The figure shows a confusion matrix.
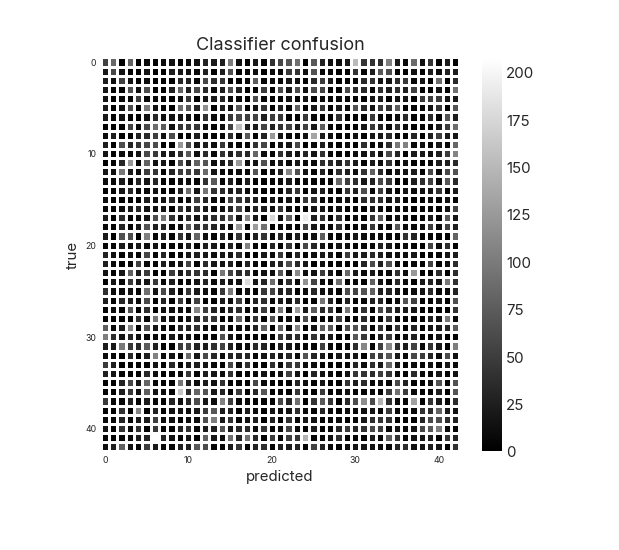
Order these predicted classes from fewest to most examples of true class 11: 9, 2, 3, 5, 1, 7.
1, 7, 2, 9, 5, 3
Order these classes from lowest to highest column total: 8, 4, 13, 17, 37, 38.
38, 8, 4, 13, 37, 17
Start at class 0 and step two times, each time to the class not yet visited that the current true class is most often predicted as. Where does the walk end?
14
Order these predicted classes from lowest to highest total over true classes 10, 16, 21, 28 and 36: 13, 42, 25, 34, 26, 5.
25, 13, 26, 34, 5, 42
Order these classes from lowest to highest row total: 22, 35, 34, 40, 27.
34, 22, 35, 40, 27
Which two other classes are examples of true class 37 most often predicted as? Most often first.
33, 31
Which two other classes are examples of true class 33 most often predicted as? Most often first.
34, 15
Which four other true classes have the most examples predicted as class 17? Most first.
24, 20, 41, 8
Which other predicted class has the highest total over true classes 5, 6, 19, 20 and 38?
12
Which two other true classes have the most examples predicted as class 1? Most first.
0, 30
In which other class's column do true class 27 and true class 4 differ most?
23
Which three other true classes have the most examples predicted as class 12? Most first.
5, 14, 41
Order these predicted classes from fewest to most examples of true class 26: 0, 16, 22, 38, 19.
38, 22, 0, 19, 16
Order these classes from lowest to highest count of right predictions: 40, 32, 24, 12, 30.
32, 30, 12, 40, 24
